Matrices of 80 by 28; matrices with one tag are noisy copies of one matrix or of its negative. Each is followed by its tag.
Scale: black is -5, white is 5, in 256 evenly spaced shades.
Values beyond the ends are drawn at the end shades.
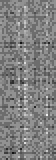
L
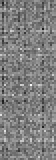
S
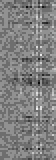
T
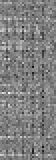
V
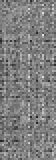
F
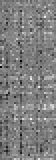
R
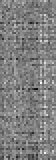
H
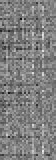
V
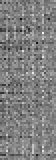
V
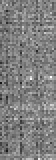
R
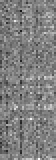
R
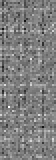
S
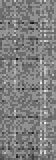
H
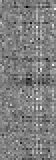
T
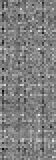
S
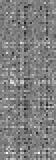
L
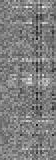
T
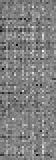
V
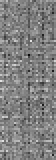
F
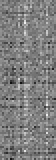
L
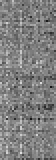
R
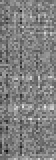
R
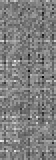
F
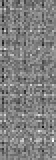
S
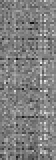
H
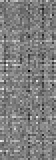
F
